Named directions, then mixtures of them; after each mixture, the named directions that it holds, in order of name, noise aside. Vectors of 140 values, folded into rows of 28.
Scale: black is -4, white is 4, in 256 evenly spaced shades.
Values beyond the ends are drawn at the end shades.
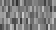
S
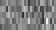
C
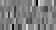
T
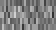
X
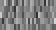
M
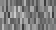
X.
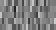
M, T.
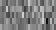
C.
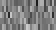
T, X.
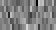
T, X.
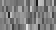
T, X.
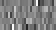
T.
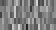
M, T.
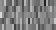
M, X.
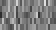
M, S.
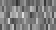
S, X.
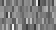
M, T.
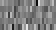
T.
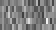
C, T.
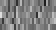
M, S.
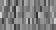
M.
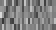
M, X.
